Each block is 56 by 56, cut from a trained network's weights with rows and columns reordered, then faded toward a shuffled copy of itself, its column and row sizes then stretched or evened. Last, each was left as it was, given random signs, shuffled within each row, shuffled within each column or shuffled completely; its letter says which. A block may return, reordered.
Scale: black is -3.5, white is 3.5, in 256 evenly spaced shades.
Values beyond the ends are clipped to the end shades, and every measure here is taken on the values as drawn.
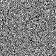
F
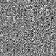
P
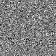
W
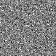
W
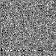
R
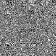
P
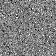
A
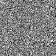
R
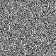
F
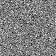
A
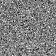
A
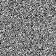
W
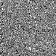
F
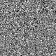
W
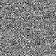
P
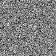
F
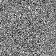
F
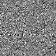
R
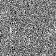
F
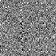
P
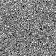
A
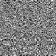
P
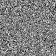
W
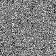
F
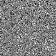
F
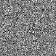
R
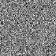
P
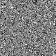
F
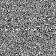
W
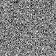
F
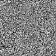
R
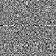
P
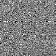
P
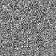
P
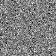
F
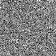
W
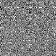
P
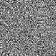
P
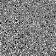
R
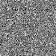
R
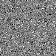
W
